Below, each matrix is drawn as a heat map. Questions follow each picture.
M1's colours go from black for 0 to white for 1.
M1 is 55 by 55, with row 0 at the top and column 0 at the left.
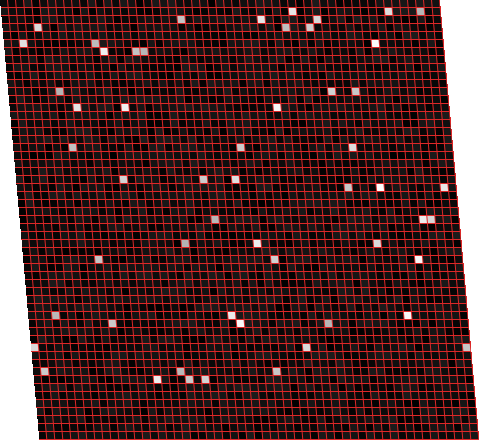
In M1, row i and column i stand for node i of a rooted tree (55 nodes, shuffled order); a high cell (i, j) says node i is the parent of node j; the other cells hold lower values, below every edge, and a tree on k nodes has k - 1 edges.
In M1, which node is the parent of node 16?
6
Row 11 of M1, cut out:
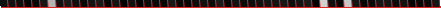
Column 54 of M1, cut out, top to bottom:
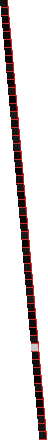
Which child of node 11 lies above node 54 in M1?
43
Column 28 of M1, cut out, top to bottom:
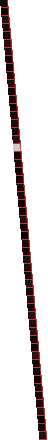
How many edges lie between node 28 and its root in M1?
3
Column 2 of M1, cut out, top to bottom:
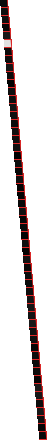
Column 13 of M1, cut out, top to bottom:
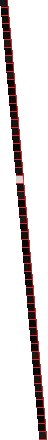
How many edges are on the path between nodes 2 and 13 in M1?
2
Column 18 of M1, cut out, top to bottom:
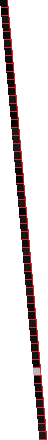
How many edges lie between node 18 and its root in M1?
2
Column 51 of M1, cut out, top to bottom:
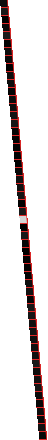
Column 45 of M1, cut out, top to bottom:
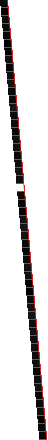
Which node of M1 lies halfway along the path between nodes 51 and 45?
22
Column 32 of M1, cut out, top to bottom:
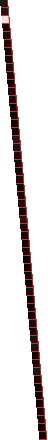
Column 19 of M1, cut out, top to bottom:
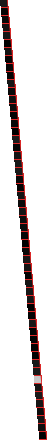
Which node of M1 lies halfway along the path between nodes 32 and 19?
39
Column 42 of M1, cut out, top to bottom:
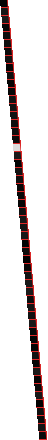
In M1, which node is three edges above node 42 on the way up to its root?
5
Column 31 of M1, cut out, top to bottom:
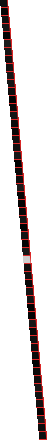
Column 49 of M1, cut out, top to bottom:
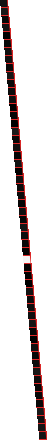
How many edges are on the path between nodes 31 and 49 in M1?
2
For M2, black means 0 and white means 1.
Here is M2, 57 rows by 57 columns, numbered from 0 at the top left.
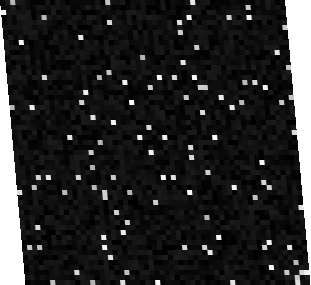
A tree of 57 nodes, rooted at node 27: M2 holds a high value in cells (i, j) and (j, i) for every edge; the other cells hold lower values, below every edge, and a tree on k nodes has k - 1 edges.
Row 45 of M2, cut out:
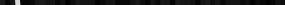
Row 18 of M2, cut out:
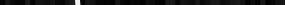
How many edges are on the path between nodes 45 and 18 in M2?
4
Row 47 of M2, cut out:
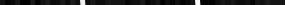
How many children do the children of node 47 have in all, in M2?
1
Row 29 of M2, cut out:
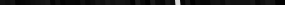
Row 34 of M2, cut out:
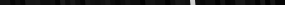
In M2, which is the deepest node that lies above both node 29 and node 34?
38
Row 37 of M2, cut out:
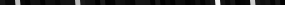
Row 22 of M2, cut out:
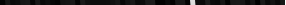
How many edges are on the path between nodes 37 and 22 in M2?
8
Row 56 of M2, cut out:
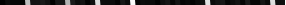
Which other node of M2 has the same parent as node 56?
42
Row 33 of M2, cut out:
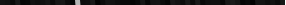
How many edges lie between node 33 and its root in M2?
3
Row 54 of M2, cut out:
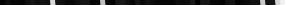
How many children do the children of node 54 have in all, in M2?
3
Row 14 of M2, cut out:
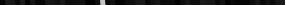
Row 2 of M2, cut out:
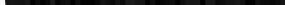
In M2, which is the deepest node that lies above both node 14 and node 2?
0
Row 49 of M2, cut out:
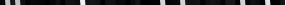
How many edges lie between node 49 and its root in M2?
5
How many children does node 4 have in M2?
1
